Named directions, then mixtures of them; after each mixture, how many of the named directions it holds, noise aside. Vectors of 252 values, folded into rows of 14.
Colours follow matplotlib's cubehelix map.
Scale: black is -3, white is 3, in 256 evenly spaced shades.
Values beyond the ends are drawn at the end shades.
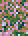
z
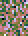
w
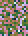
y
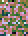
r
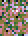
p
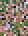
one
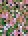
four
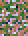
three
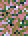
four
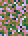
one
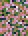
two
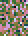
one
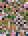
four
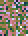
four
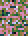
two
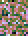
one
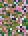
one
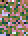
one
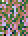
four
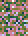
four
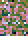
one
